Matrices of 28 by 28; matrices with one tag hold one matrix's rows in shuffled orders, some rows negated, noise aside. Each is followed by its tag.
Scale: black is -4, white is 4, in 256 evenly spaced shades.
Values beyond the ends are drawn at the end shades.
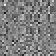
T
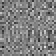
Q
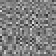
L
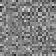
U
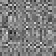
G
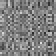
Q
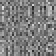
Q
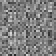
G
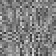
L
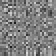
G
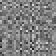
L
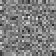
U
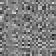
U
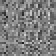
T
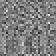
T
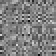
U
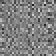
Q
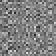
G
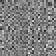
Q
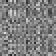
G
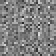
T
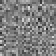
U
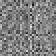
L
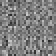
G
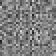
L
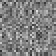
L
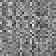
L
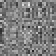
U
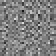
T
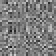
G
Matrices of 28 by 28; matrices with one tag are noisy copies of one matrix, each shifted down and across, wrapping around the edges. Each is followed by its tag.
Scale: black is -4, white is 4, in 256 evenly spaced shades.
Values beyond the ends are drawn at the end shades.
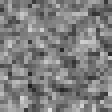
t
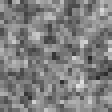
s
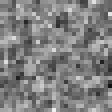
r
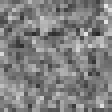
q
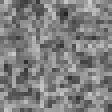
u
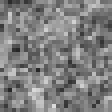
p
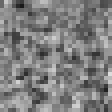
u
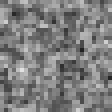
u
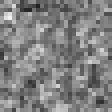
s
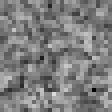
q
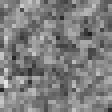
s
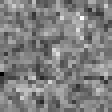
q
